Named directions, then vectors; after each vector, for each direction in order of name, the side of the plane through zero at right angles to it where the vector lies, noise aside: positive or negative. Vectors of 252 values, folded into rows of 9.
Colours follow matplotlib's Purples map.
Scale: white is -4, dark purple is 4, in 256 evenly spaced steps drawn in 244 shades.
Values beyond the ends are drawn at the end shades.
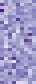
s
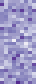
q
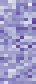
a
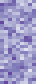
negative, positive, positive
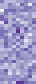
positive, positive, negative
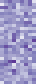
negative, negative, negative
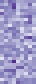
negative, positive, negative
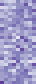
positive, positive, positive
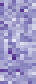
negative, positive, positive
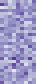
positive, positive, positive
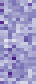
negative, positive, positive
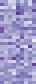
positive, positive, positive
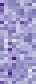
negative, positive, positive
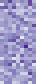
negative, negative, negative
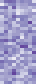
negative, negative, negative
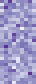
negative, negative, negative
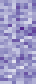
positive, negative, positive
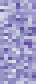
positive, negative, positive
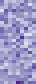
positive, positive, negative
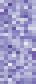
negative, positive, negative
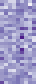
positive, positive, positive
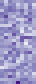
negative, positive, negative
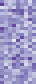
positive, positive, positive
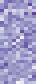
negative, negative, positive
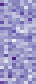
negative, positive, positive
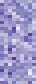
negative, positive, positive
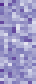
negative, positive, positive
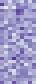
positive, positive, positive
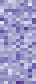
positive, positive, negative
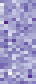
positive, negative, negative
